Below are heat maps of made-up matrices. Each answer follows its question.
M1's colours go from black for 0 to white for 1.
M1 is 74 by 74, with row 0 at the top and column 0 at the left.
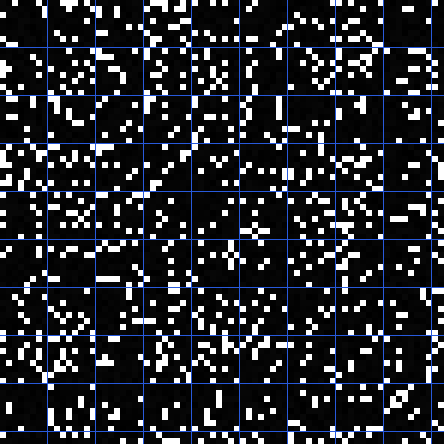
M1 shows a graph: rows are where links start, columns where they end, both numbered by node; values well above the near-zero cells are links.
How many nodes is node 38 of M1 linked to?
10
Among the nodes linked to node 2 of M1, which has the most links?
node 0
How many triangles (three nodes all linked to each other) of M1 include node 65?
3
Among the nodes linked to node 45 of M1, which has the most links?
node 61
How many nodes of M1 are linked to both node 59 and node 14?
4
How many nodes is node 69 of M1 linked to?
10
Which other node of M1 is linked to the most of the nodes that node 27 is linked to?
node 11
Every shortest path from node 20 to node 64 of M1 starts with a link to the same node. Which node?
node 13
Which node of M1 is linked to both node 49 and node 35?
node 70
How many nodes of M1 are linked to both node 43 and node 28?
6
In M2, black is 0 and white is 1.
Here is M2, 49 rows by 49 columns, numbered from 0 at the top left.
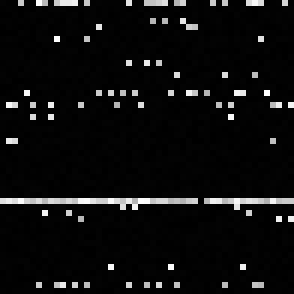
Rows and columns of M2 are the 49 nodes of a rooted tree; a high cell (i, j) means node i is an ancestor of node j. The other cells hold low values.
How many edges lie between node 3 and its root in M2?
2
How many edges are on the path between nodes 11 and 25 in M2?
4
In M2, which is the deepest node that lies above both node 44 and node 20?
15
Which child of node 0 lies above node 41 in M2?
35
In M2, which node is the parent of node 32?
4
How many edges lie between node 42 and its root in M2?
4
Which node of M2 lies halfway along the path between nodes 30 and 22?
33
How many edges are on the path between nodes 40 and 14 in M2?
7
